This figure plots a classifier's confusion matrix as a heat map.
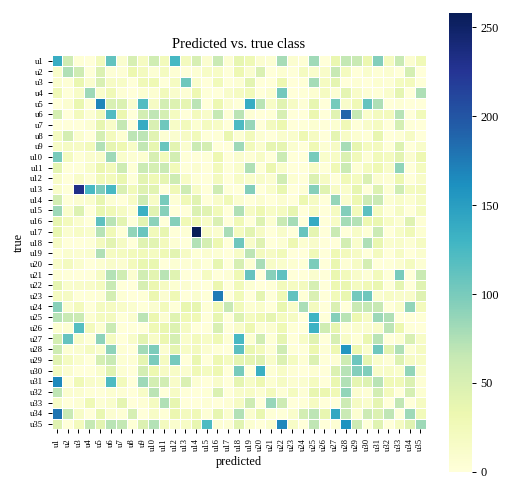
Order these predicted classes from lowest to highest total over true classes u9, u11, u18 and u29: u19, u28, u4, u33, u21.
u4, u21, u19, u33, u28
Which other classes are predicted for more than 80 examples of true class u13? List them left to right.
u3, u4, u5, u6, u19, u25
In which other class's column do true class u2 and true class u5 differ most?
u19
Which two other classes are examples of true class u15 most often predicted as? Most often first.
u9, u30
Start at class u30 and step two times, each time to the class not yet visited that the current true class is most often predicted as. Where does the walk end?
u25
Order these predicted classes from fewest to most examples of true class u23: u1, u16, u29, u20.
u1, u20, u29, u16
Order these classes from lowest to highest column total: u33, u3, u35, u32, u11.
u32, u35, u3, u33, u11
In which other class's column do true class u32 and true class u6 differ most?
u28
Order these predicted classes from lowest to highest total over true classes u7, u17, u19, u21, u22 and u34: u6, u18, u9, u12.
u12, u6, u18, u9
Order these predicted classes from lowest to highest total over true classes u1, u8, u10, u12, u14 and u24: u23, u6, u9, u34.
u23, u34, u9, u6
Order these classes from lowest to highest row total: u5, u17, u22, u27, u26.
u22, u26, u27, u17, u5
